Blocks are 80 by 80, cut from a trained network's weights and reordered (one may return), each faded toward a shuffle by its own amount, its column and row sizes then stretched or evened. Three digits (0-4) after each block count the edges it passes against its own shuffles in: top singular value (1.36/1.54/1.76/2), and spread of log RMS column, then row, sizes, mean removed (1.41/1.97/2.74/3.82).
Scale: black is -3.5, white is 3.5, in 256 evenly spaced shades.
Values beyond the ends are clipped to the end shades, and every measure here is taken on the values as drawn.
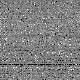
3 0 2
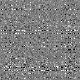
2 2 3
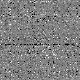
1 2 2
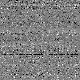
2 1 2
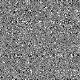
1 1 2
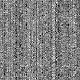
4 2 0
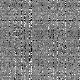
3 3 0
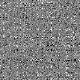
1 3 2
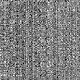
3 0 1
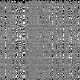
4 4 2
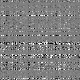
3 1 4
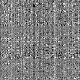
4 1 3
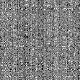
3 1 2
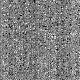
1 1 0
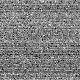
4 0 0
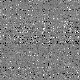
0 2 2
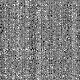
3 1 1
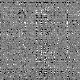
3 2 2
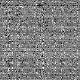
3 3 0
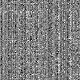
4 2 0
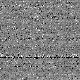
2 1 2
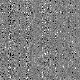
1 3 0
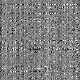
4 1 3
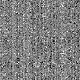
2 1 1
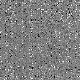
0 2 2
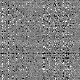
2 3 1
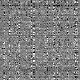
3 3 0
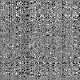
3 2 3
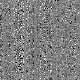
0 3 0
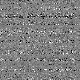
0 1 3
